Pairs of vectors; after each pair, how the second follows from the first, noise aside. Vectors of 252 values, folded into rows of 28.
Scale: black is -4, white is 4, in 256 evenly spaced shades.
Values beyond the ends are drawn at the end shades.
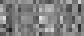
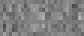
reversed, shrunk.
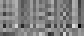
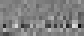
partly zeroed.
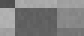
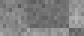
reversed, shrunk.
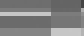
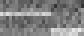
copied.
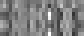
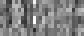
reversed.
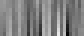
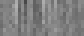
reversed, negated, shrunk.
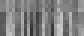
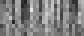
reversed, negated.
